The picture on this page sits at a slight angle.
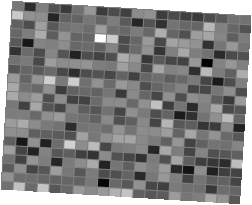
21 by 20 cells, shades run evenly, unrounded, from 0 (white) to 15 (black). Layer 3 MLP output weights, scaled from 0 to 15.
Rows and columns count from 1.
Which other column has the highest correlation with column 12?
3
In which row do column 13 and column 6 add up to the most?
6
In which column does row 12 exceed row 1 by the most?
7
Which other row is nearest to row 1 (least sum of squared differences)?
12
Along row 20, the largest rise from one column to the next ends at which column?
9
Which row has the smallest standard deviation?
8
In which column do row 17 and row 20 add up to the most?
18
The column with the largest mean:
16
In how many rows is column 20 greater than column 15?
12
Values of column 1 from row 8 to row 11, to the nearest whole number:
10 6 5 5
